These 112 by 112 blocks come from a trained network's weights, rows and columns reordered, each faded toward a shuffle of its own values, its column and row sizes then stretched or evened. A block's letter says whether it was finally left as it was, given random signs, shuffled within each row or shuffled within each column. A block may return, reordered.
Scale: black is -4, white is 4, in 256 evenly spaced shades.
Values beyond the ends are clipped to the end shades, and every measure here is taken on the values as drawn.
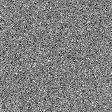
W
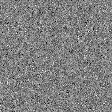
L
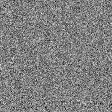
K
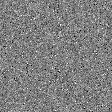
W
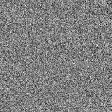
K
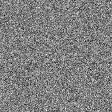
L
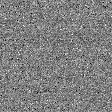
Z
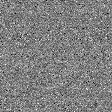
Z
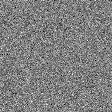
Z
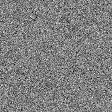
Z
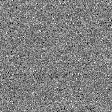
K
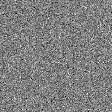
K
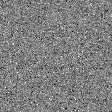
Z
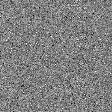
L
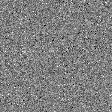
L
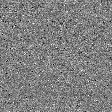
Z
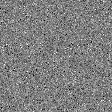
L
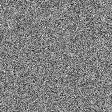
Z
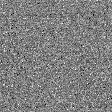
Z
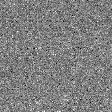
K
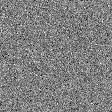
Z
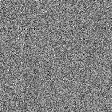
K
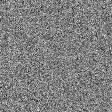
W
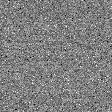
Z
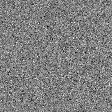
Z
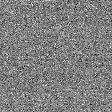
Z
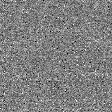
K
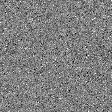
W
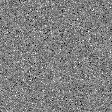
L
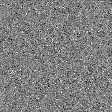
Z
